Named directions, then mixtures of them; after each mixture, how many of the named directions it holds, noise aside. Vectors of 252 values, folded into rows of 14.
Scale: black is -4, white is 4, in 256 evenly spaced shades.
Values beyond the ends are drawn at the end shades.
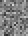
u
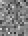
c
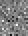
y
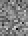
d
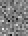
one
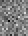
two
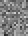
one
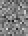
three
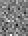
two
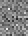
four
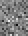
one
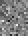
two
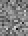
one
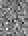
three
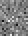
one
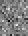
one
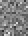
four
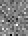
one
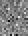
one
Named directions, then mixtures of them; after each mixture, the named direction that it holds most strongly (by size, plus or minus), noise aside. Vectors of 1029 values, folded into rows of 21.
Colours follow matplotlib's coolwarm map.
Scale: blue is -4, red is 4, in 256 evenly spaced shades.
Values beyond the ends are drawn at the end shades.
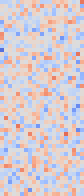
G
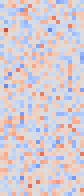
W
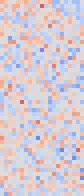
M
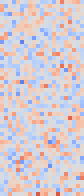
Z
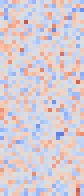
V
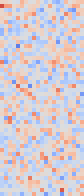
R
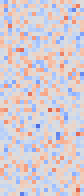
V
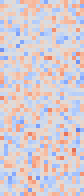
G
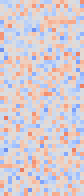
G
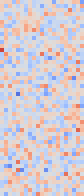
G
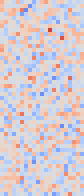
W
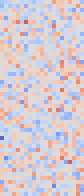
V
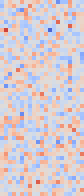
W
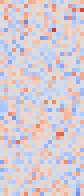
V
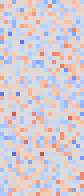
Z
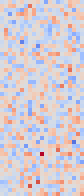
W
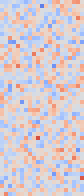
M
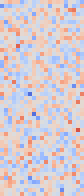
R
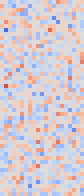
W
